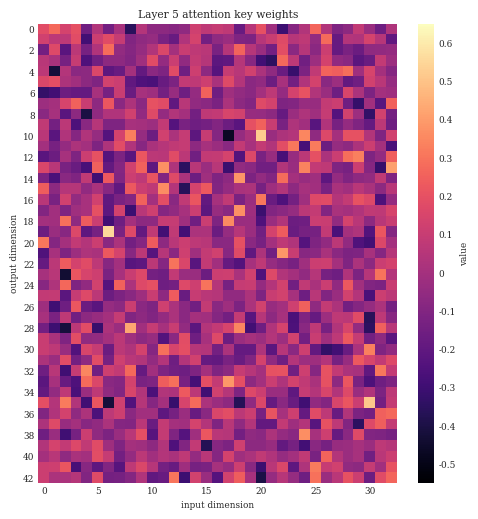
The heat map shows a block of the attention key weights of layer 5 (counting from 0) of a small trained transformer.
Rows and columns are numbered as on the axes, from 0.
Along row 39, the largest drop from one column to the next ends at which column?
15
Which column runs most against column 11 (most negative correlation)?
31
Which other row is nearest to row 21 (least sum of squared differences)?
2
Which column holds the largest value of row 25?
12
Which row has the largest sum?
24
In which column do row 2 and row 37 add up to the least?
29
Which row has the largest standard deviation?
35
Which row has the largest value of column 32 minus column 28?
13
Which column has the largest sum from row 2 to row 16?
11
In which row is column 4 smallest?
8
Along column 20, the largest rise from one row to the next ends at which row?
16
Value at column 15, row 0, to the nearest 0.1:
0.1
